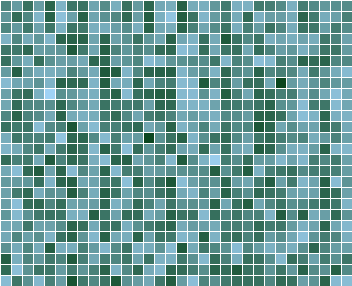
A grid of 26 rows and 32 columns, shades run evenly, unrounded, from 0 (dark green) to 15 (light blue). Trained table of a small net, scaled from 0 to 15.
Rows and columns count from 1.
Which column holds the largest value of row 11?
28
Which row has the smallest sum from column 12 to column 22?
25
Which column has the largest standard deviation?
17
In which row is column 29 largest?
11
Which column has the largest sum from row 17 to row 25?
2
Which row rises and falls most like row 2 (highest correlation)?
3
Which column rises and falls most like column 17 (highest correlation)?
5
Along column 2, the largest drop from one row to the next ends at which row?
26
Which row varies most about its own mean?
9
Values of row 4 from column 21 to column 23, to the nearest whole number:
2 5 7
